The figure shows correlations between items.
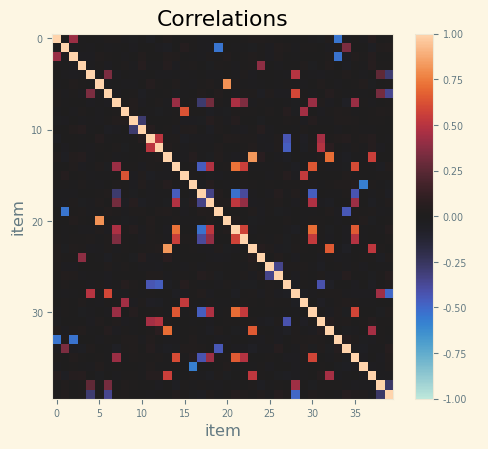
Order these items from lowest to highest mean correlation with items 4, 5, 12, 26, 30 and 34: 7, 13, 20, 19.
19, 13, 7, 20
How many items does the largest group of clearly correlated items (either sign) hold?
8
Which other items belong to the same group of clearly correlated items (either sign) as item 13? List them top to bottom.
23, 32, 37
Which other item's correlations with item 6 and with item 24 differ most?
28
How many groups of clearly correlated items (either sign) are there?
12
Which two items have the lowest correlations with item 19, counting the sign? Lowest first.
1, 34
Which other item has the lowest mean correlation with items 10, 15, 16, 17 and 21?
36
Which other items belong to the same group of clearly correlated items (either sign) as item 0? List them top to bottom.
2, 33
